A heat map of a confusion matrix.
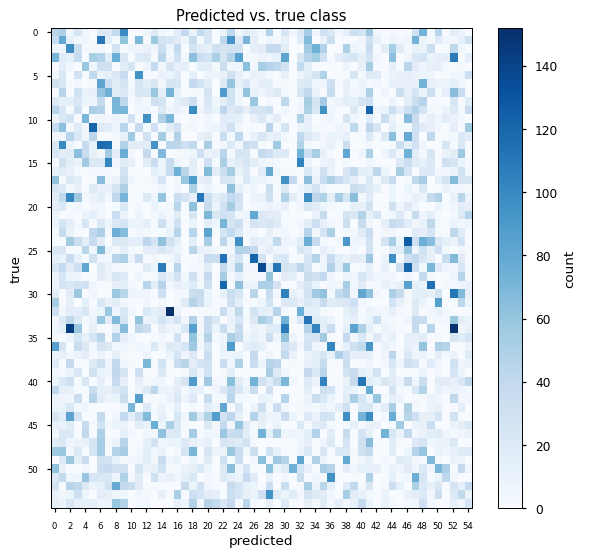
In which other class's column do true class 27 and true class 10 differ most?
29
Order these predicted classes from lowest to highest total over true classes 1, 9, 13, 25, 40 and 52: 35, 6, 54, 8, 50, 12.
12, 50, 54, 8, 35, 6
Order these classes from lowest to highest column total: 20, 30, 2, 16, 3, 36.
36, 3, 16, 2, 30, 20
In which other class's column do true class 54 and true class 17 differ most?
30
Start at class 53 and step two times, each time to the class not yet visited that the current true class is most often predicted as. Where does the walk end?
22
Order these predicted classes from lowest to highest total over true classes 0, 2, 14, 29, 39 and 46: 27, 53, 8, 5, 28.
5, 53, 8, 27, 28
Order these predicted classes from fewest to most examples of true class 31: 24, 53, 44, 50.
24, 44, 53, 50
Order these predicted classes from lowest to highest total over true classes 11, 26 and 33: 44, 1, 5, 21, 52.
21, 1, 44, 52, 5
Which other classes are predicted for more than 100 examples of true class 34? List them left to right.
2, 30, 52
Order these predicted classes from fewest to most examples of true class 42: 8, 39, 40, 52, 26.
26, 8, 40, 52, 39
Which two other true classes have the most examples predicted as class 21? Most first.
44, 3
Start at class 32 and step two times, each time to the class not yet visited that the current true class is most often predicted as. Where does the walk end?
7
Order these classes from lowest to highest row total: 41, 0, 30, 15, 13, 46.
41, 15, 46, 0, 13, 30
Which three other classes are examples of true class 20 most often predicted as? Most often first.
18, 23, 16
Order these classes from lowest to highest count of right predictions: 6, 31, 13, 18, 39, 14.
31, 39, 18, 14, 6, 13
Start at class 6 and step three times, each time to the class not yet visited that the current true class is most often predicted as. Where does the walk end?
23
